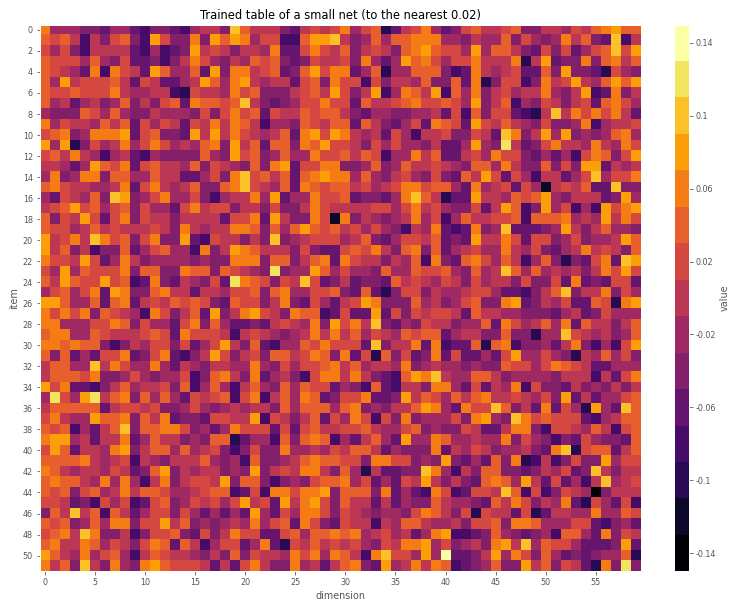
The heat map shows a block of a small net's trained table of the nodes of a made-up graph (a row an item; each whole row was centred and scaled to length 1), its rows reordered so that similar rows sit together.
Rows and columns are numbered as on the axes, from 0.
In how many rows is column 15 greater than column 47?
23
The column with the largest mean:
27
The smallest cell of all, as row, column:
44, 55
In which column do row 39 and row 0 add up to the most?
0
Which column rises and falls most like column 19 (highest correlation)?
20
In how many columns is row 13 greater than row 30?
26
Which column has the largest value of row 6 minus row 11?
3
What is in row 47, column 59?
-0.06
